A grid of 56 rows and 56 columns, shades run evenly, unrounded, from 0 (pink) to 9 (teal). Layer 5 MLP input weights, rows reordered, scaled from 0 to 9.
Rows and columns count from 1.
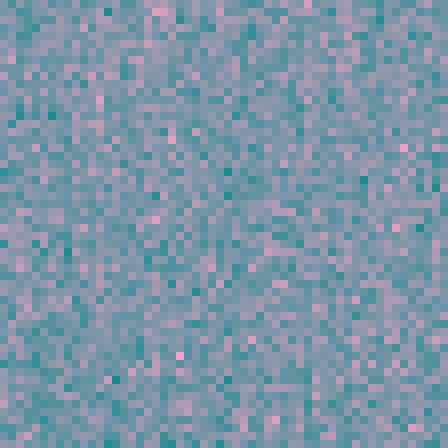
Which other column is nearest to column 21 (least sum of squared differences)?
28
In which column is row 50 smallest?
40
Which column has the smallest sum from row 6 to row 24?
39
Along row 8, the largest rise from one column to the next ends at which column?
3
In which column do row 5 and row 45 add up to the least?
23
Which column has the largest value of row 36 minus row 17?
22
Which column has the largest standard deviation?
55
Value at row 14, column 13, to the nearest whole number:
2
